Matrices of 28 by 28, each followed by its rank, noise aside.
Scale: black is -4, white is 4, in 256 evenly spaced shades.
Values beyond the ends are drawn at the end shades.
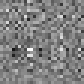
four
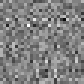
five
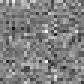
six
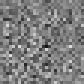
seven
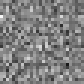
six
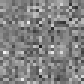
five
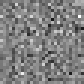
eight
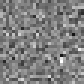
seven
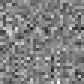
eight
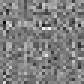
four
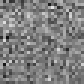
eight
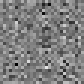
six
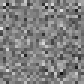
five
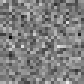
seven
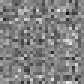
five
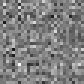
six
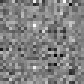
six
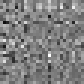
four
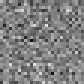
seven
